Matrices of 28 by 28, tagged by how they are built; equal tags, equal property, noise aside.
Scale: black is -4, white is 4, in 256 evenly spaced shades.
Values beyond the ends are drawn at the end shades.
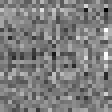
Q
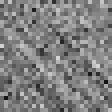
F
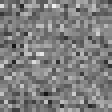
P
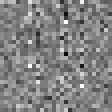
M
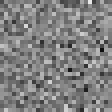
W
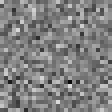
Q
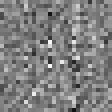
M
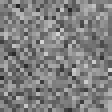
F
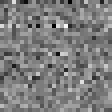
P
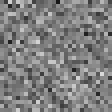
F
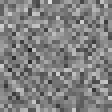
F
